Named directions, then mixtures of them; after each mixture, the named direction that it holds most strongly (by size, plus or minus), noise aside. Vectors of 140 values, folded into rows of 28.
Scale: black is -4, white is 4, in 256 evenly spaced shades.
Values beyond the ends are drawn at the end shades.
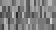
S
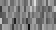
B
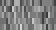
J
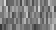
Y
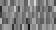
B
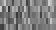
S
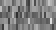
S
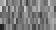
Y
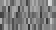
S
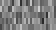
J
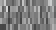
Y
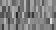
S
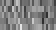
J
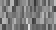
B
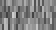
S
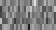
B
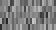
J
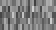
S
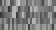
S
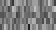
B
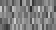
J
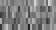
B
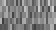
Y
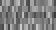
S
